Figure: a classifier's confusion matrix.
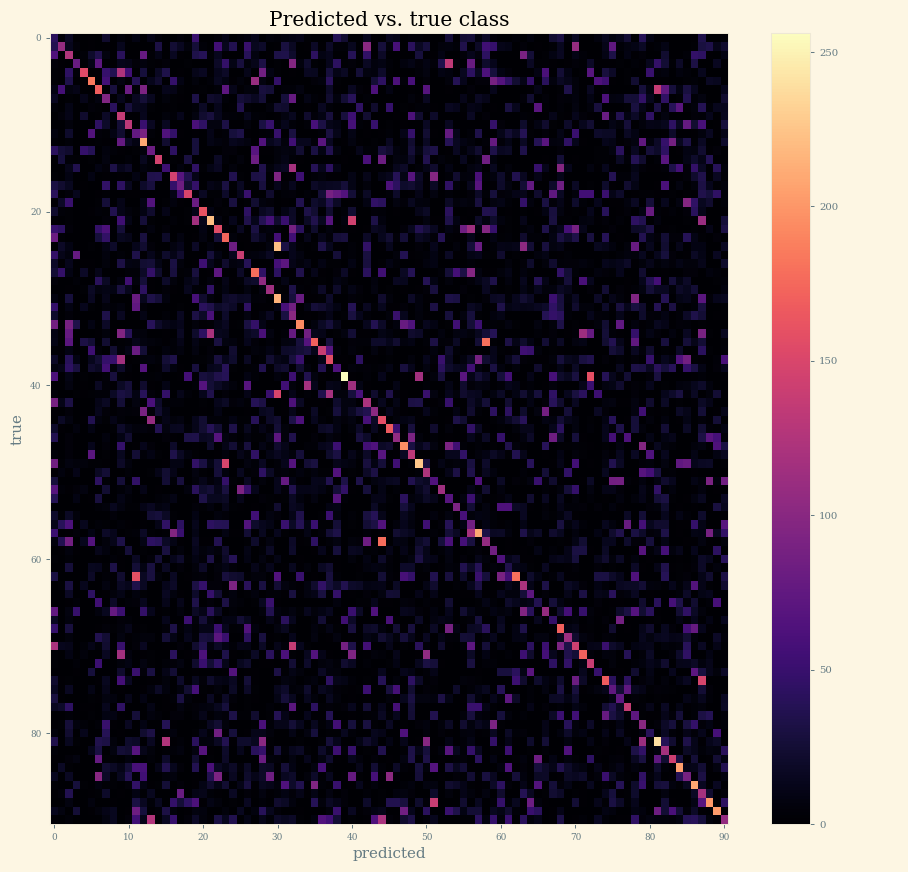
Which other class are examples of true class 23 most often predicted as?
0
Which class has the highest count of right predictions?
39
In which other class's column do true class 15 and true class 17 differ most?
32
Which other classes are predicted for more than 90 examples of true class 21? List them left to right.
19, 40, 87
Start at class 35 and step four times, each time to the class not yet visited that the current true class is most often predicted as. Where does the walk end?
27
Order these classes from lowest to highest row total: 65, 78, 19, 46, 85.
65, 78, 19, 46, 85
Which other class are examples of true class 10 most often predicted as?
85
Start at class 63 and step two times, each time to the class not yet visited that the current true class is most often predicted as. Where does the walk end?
30
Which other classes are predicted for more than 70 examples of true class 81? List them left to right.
15, 28, 50, 79
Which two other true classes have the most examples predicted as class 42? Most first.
1, 58
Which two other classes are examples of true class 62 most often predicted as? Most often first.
11, 60
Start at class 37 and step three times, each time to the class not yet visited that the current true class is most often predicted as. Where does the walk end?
87
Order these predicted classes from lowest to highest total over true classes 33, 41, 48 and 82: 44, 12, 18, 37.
18, 12, 44, 37
